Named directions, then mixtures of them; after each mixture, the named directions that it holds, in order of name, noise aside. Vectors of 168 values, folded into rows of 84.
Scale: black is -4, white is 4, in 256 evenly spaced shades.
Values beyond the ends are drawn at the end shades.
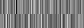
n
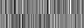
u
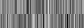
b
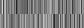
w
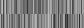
b, w.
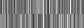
b, u, w.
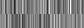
u.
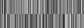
n, w.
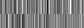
u.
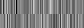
n, w.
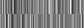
u, w.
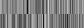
b.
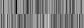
b, n, w.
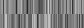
b, w.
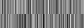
b, w.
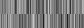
b.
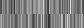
b, n, u.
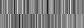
n, u.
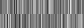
n, u.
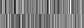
u.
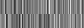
u.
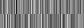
n.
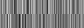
b, n, u.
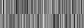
w.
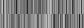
b, w.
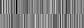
n, w.
